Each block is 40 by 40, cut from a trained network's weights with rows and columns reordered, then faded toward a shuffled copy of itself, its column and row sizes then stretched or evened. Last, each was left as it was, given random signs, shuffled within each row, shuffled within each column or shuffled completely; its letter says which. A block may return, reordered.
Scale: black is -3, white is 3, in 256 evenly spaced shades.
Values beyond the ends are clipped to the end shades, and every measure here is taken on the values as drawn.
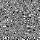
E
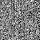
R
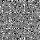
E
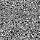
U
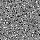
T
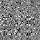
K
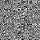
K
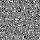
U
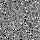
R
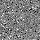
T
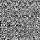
K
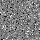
T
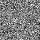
U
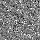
T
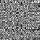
K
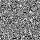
U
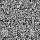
U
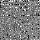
E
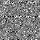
U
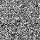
U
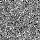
T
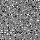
U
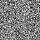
U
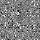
E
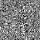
E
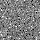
T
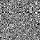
K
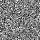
T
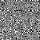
E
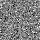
T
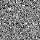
U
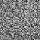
K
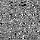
E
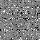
E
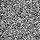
T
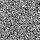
T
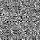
K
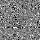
E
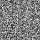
R
